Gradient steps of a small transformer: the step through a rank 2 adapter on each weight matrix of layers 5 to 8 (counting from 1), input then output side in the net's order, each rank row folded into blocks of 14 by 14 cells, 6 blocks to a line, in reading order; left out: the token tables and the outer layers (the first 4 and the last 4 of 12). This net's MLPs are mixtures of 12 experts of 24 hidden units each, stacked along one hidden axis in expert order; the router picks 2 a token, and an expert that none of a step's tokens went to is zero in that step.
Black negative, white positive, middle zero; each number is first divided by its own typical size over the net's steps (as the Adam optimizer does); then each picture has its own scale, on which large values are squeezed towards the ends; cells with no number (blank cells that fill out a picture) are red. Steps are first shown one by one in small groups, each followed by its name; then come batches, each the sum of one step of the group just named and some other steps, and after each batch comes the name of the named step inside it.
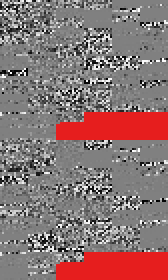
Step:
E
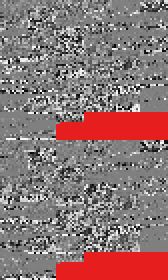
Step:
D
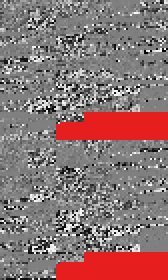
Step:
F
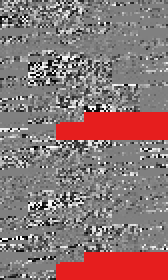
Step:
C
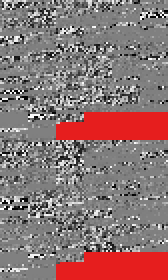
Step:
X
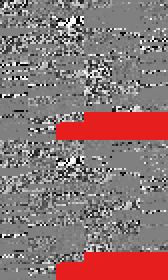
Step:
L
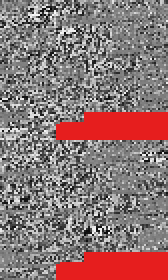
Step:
X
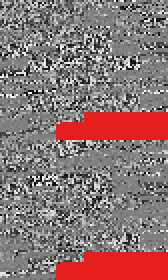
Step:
E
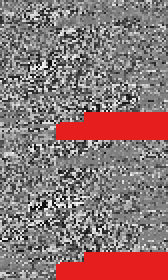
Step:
C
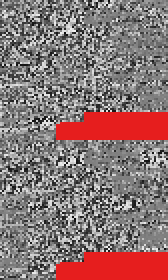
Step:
L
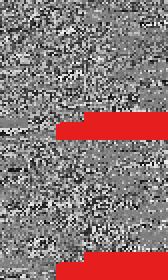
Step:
D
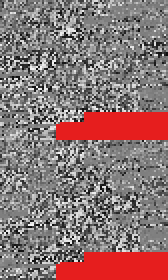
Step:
L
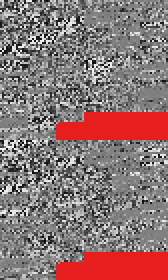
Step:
E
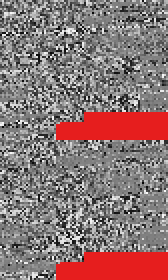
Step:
D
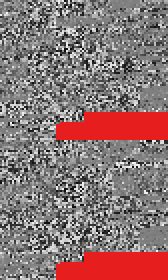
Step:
D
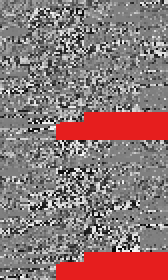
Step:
D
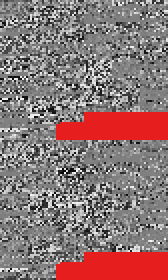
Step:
F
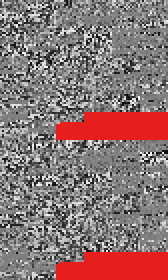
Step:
X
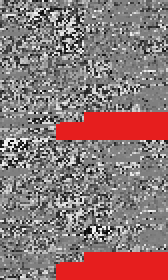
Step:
D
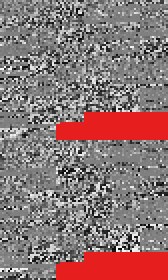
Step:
F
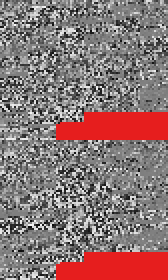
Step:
D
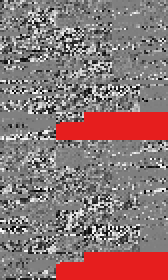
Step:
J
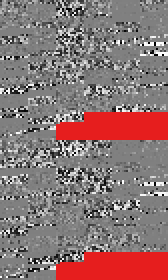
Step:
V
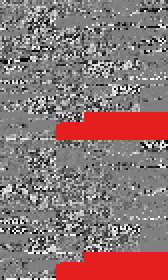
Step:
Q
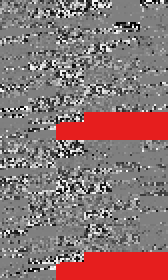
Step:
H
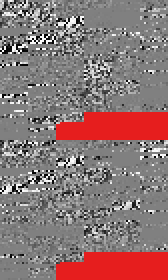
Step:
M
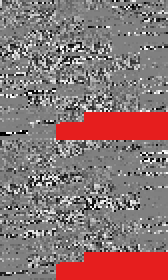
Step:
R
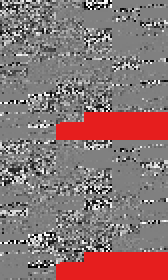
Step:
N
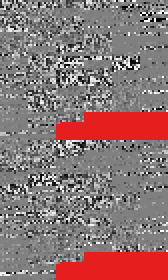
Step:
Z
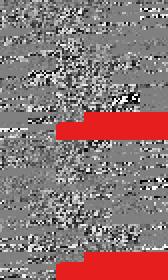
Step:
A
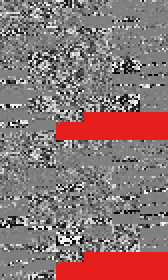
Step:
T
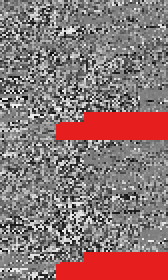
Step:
T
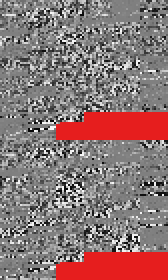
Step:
Q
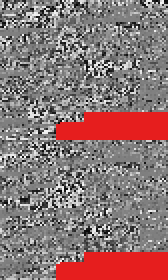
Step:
H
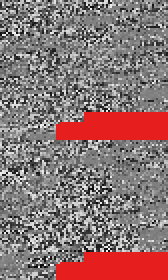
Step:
N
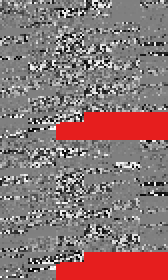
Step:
H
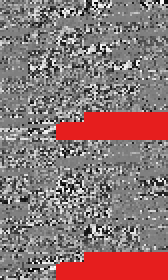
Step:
H
